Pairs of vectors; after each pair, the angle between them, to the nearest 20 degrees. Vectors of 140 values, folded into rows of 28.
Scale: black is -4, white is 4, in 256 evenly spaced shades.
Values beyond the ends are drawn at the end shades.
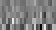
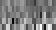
160 degrees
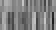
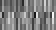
140 degrees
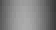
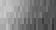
80 degrees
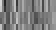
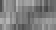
120 degrees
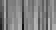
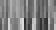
80 degrees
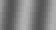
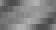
80 degrees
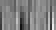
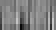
20 degrees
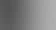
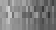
140 degrees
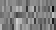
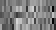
20 degrees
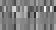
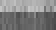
100 degrees
